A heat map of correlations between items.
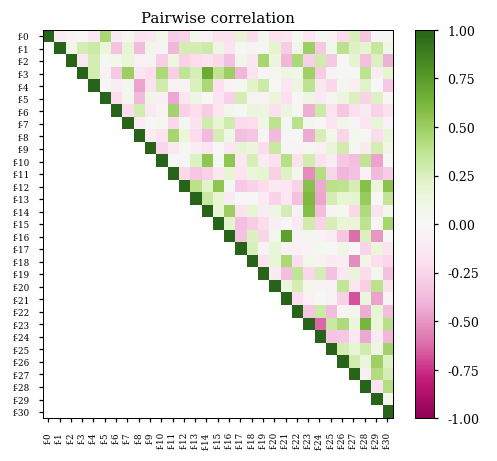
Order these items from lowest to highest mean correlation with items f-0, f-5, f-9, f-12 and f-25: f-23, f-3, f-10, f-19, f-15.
f-19, f-10, f-3, f-15, f-23
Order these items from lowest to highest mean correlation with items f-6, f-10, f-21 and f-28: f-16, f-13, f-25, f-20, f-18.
f-20, f-25, f-13, f-18, f-16
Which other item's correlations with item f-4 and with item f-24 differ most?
f-23
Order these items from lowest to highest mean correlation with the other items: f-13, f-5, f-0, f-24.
f-24, f-0, f-5, f-13
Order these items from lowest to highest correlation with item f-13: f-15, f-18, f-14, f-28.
f-18, f-15, f-14, f-28
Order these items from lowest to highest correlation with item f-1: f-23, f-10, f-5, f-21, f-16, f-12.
f-21, f-16, f-10, f-5, f-12, f-23
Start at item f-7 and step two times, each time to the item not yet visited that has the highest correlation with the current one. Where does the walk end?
f-14
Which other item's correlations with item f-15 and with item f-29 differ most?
f-16
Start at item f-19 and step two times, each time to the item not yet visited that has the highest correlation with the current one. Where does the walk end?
f-22
